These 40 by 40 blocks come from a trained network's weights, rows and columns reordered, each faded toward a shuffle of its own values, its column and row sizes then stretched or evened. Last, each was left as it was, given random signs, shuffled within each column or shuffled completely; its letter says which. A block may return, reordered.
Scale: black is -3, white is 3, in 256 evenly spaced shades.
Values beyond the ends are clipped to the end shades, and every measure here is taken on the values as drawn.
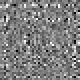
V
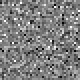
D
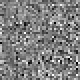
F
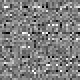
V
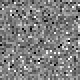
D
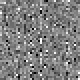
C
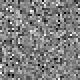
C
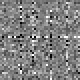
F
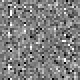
C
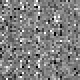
C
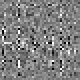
V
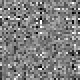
F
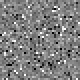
D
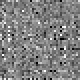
F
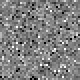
D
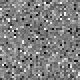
D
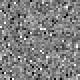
D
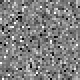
D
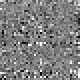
F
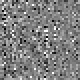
C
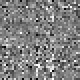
F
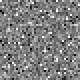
D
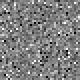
D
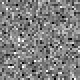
D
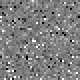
D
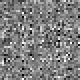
F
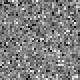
D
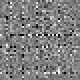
F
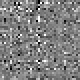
F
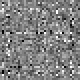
F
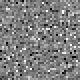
D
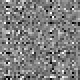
F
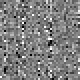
C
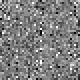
C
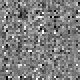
F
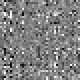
F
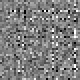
F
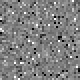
D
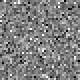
D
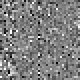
C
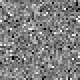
D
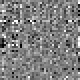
V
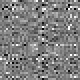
V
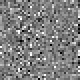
C
